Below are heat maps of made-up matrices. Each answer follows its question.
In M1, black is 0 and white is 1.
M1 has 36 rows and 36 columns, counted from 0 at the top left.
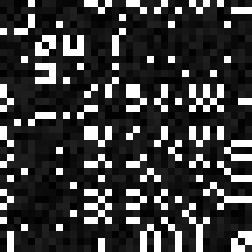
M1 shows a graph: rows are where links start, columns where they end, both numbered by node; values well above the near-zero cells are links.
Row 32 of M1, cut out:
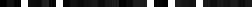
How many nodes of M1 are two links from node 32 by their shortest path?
9
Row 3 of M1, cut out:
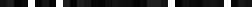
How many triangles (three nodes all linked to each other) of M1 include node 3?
3
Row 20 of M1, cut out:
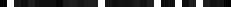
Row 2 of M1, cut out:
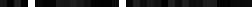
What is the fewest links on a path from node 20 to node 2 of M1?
5
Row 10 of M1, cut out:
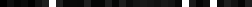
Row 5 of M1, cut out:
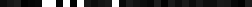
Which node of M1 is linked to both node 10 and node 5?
node 7
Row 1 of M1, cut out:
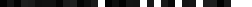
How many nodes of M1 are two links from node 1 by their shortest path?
2
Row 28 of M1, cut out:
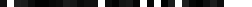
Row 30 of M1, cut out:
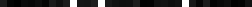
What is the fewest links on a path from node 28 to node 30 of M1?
2
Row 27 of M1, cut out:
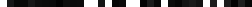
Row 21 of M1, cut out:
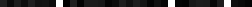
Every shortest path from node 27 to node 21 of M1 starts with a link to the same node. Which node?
node 0
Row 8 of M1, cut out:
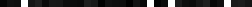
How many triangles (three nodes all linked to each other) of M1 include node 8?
5
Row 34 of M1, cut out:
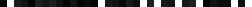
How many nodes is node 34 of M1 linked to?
8
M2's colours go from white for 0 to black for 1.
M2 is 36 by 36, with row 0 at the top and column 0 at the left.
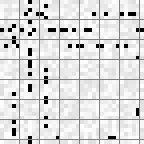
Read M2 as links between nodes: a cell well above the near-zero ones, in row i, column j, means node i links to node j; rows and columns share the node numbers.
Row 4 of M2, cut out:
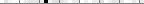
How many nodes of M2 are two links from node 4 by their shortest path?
8
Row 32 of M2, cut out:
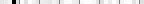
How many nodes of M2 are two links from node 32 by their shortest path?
7
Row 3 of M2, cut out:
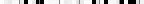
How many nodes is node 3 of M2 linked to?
8
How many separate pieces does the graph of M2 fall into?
3
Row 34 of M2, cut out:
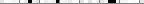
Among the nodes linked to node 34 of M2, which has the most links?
node 7
